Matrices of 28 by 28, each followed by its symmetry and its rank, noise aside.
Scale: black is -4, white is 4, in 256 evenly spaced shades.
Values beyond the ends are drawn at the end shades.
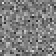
no symmetry, rank seven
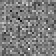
symmetric, rank eight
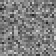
antisymmetric, rank eight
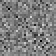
symmetric, rank six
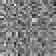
no symmetry, rank six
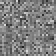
no symmetry, rank eight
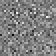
no symmetry, rank eight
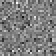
no symmetry, rank eight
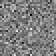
no symmetry, rank eight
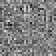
antisymmetric, rank six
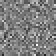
no symmetry, rank six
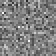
antisymmetric, rank eight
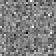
antisymmetric, rank eight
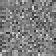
antisymmetric, rank eight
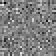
antisymmetric, rank six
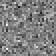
no symmetry, rank seven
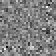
antisymmetric, rank eight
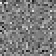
no symmetry, rank six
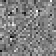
antisymmetric, rank eight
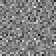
antisymmetric, rank eight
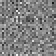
no symmetry, rank seven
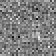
no symmetry, rank eight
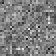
symmetric, rank seven
